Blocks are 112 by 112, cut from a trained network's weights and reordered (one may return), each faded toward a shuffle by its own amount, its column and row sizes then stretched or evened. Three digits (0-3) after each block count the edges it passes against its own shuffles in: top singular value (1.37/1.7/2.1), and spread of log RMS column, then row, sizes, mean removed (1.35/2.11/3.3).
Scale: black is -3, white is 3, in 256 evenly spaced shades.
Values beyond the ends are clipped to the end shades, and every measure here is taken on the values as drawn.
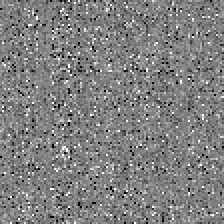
0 2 1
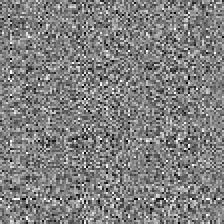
3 2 1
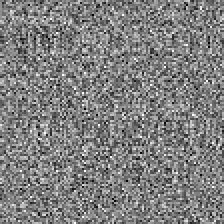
3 1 0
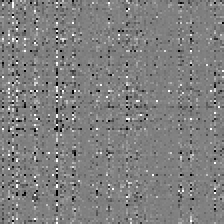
2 3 2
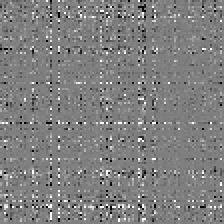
2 3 3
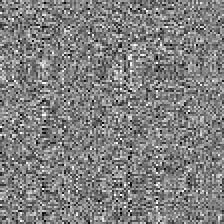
3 2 1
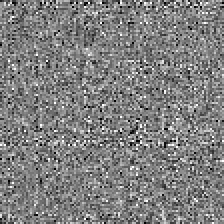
2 2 2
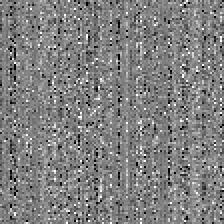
2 3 0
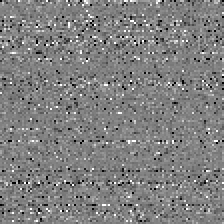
0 1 3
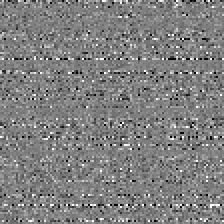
1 1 3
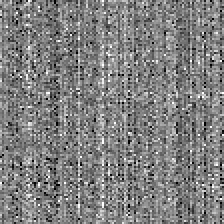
3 2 1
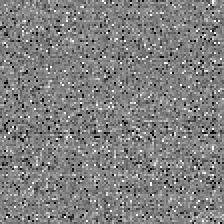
0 1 1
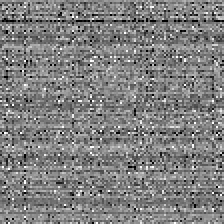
3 2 2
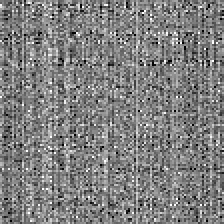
3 0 2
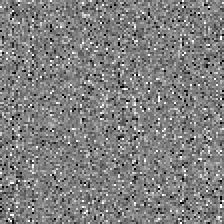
0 2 0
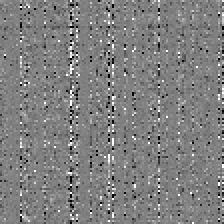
2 3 0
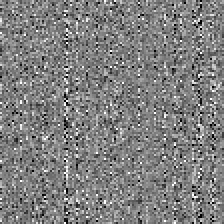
0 3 1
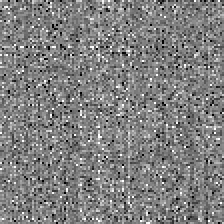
1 1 1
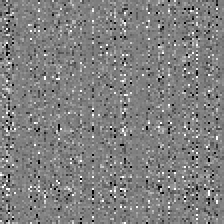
0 3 1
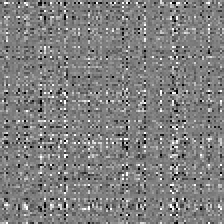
3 3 3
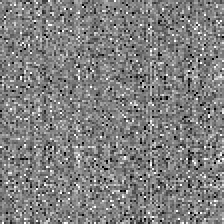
1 1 1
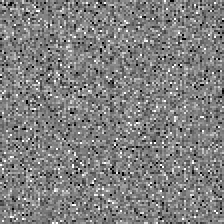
0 0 0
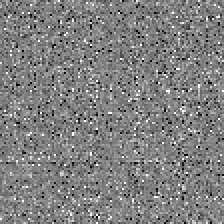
0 2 1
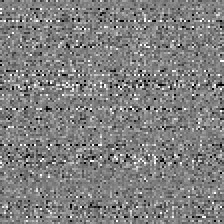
0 1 3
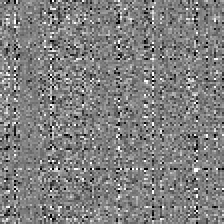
3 3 2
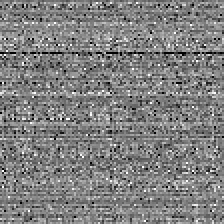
3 1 2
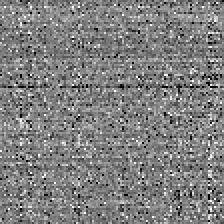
2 2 1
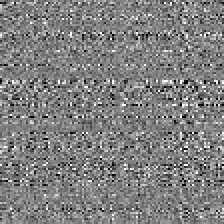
3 2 3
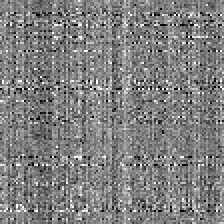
3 0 3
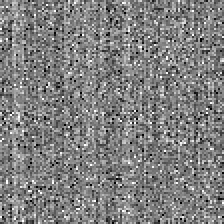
2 0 1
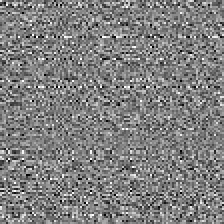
3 0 3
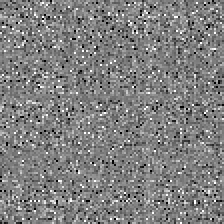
0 0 2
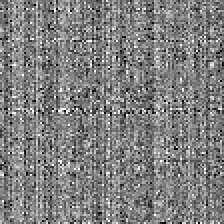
3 0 2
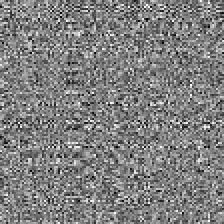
3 1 2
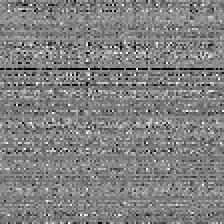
3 1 3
